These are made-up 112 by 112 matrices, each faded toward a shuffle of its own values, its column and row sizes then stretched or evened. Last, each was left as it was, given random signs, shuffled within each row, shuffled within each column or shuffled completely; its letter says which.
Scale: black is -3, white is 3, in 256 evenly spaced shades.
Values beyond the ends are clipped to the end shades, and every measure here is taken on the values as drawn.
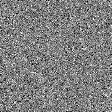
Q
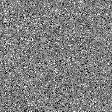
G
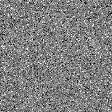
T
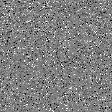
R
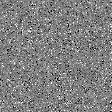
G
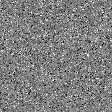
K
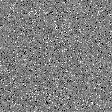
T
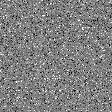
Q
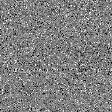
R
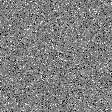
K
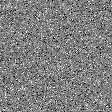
K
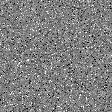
K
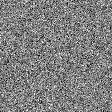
K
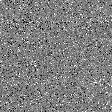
Q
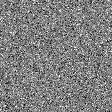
K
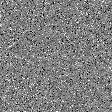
K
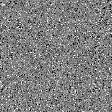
R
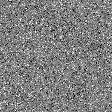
K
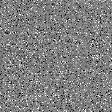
G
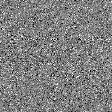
G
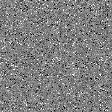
R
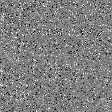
G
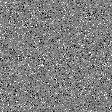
Q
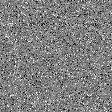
Q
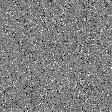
K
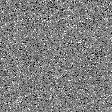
Q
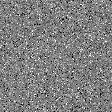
T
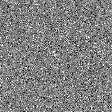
G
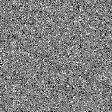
R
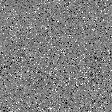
Q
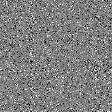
R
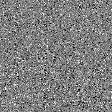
G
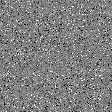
Q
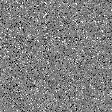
G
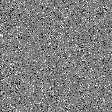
T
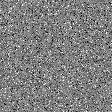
K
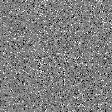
R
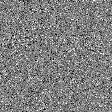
Q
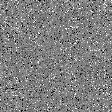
G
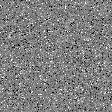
Q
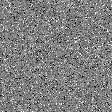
K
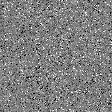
T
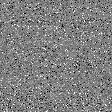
Q
